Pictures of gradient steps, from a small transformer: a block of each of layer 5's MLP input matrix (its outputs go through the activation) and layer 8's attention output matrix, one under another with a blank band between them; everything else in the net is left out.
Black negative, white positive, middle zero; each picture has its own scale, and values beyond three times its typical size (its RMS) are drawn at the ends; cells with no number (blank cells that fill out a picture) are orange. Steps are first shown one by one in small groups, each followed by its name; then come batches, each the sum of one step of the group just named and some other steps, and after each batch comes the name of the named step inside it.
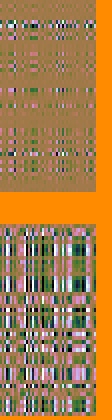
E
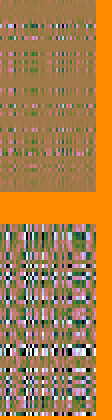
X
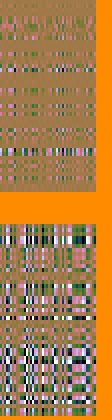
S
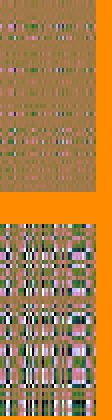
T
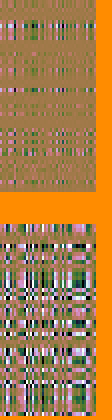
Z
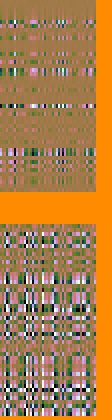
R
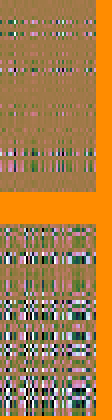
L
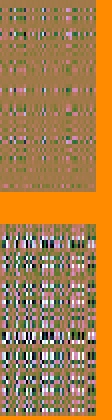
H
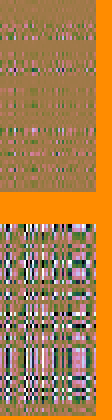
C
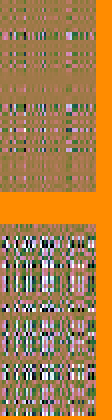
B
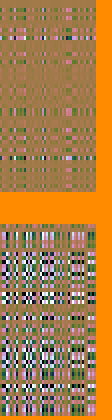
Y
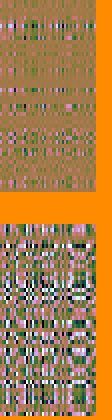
Z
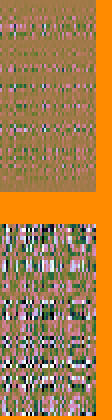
S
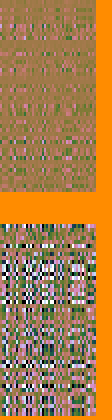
Y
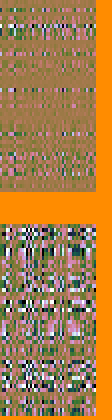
E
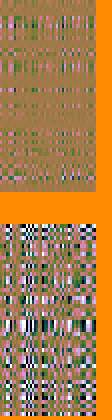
Z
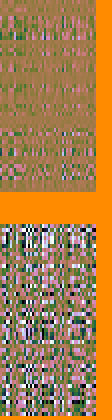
T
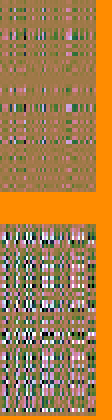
H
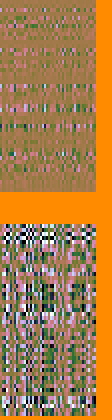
E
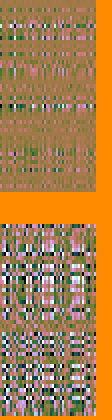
R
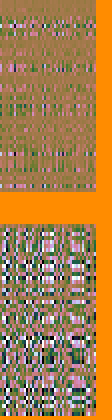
L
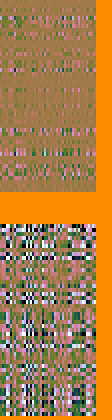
L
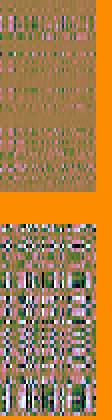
Z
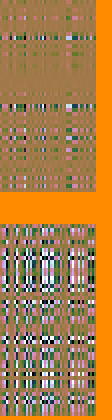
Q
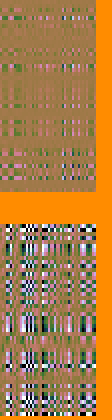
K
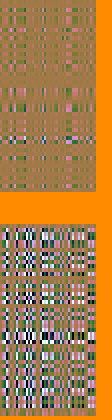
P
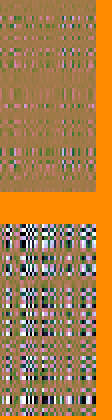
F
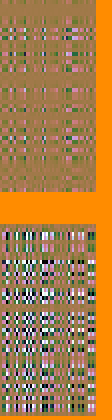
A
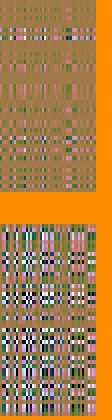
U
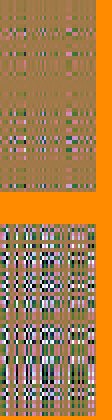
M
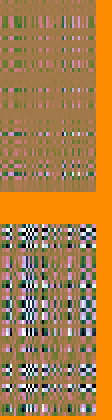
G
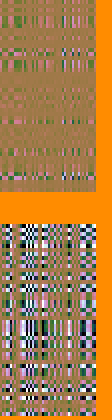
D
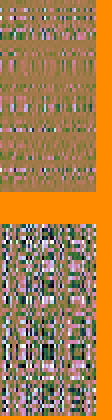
D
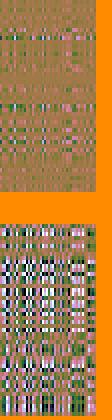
A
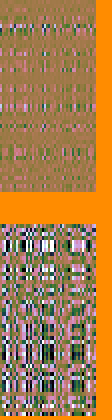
F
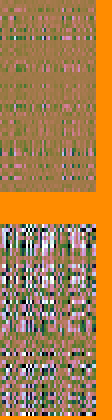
K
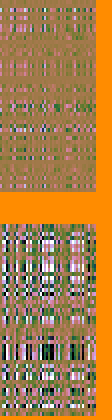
Q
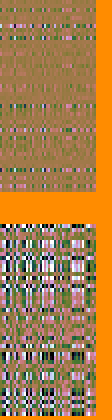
Q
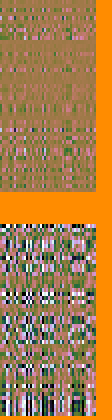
U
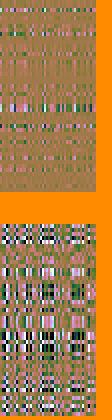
M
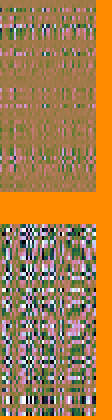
F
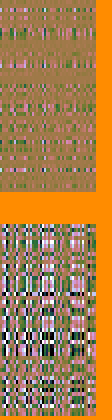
M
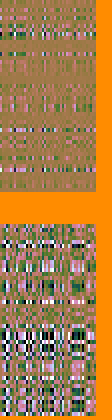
P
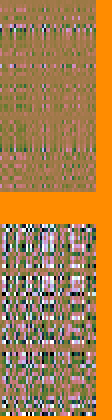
K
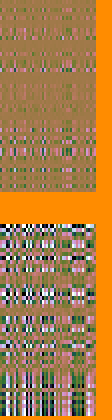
U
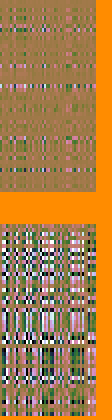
P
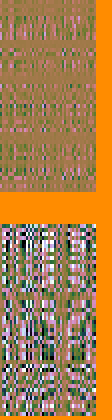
D
